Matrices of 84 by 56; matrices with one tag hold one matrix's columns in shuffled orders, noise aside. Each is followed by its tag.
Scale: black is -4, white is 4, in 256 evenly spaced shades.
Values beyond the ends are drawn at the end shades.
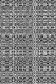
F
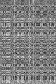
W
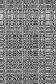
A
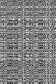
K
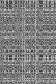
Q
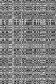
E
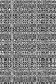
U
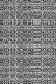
E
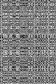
F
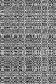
F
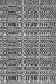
W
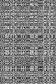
F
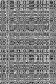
Q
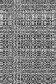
A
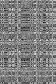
U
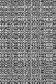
K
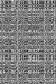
Q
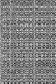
K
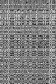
A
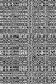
F
